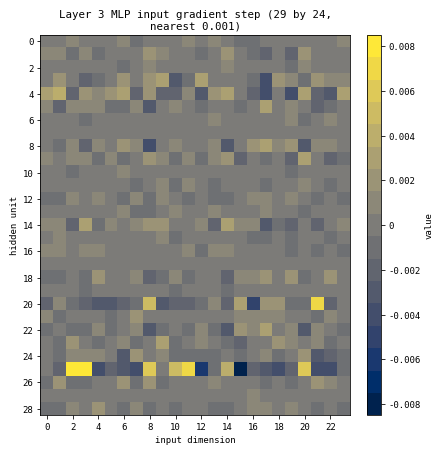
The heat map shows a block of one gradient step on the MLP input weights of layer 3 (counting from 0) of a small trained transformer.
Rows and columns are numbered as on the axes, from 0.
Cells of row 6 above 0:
3
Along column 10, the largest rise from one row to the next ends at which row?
25
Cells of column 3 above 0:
8
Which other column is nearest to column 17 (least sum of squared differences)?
19
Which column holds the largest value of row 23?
9
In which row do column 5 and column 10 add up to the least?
20
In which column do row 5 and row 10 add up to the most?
17
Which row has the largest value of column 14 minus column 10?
4
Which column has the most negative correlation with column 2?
15
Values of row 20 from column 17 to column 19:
0.002 0.002 -0.001
